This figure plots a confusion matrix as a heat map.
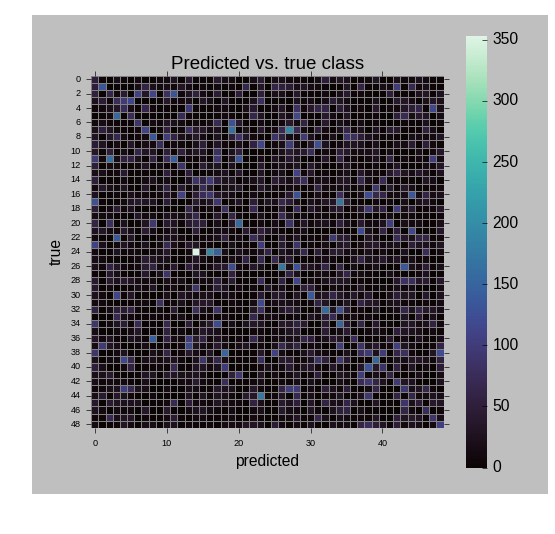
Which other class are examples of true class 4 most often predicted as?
47
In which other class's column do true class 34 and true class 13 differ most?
17
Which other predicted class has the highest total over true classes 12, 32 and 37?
34
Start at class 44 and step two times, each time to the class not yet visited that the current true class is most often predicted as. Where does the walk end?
0
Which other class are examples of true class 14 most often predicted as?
16
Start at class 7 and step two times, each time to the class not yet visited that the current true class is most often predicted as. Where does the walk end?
10
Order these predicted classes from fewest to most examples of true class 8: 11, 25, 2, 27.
27, 2, 11, 25
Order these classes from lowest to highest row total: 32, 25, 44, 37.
25, 44, 37, 32
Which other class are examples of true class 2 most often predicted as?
11
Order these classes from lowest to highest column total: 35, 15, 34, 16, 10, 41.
41, 16, 15, 35, 10, 34
